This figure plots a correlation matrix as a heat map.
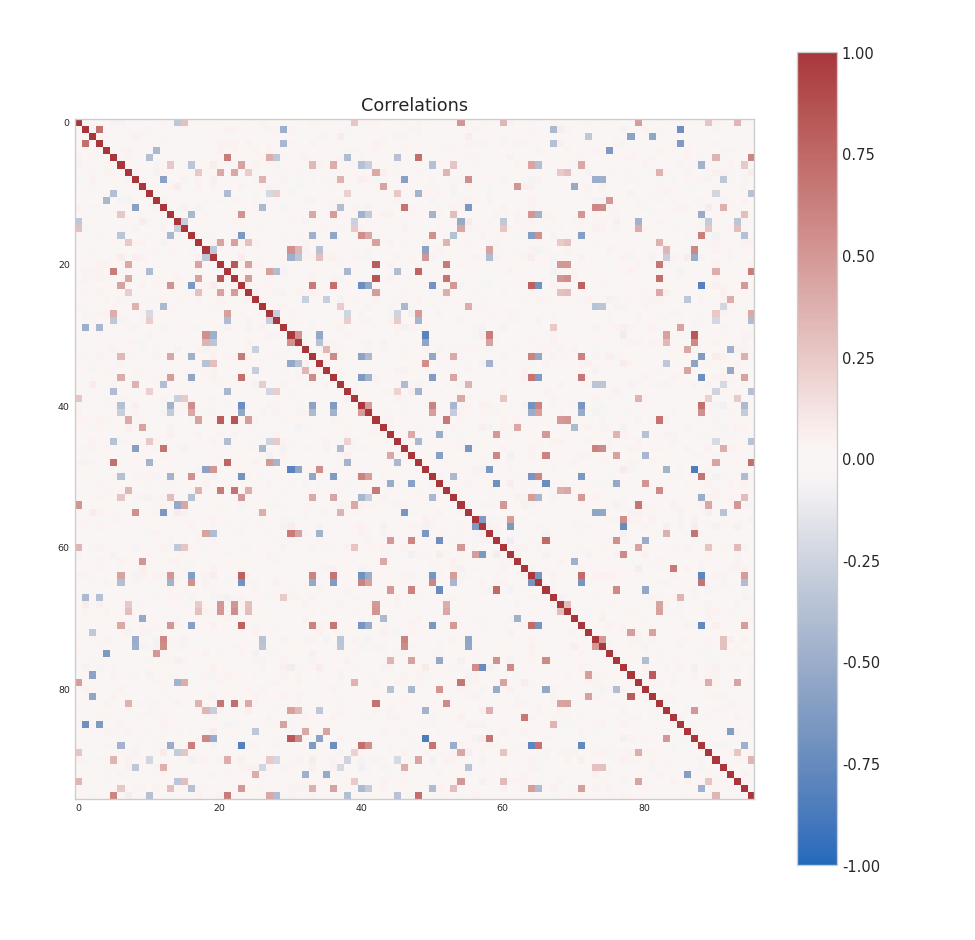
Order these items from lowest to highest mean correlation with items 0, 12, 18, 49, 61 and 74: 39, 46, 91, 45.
45, 39, 91, 46
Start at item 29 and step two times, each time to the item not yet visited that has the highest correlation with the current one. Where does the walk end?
67
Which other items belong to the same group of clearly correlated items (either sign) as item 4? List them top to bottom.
11, 75
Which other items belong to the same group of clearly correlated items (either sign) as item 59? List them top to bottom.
44, 47, 51, 66, 76, 80
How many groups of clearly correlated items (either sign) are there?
14
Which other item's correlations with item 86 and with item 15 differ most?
92
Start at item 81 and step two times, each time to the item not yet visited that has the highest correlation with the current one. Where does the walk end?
72
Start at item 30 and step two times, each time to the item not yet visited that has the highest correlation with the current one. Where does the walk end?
58
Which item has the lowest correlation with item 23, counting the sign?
88
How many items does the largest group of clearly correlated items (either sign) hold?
15
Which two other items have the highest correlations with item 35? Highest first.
86, 32
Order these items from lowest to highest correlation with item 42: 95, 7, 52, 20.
95, 7, 52, 20
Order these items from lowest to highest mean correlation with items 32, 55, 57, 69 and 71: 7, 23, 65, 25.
65, 25, 7, 23
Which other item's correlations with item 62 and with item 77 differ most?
57
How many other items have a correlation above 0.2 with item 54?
7
